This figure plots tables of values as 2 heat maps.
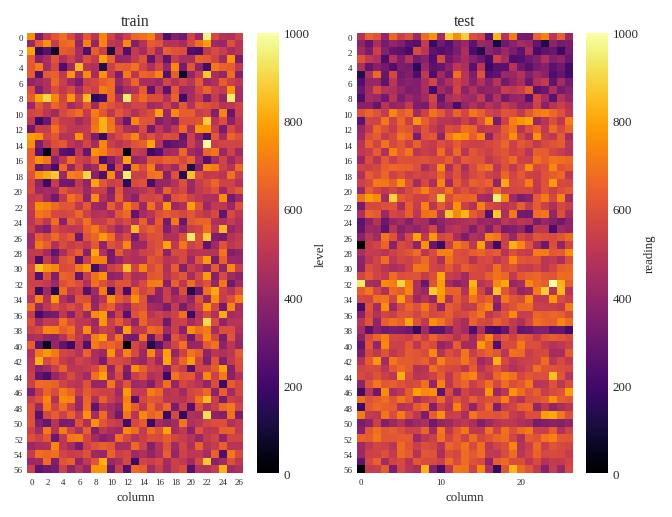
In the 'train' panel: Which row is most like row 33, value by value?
17
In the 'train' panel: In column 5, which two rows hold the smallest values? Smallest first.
40, 15
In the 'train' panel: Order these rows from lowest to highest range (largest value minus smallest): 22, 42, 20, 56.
20, 22, 42, 56
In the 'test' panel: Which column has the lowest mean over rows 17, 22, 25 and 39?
0
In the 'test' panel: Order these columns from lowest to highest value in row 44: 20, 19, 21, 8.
8, 20, 21, 19
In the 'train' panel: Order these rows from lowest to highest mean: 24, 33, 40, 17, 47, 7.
40, 33, 17, 7, 24, 47
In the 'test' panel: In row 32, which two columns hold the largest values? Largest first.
24, 0
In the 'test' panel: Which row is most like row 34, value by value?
19
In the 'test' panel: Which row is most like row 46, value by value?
35
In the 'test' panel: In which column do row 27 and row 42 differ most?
17
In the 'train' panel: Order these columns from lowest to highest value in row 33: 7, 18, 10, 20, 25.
20, 10, 7, 18, 25
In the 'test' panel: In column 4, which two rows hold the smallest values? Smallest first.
4, 2
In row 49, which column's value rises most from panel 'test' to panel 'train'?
22
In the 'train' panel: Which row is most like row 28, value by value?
21
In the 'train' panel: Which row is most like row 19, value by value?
50
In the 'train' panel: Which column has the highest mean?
22
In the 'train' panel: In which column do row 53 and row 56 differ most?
3
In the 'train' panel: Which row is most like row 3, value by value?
7
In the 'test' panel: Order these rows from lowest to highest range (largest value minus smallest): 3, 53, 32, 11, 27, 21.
53, 3, 11, 21, 32, 27
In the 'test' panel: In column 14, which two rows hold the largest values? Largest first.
32, 33
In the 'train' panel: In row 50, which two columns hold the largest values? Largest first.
8, 19
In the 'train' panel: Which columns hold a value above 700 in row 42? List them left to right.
1, 17, 20
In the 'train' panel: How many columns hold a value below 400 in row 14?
4
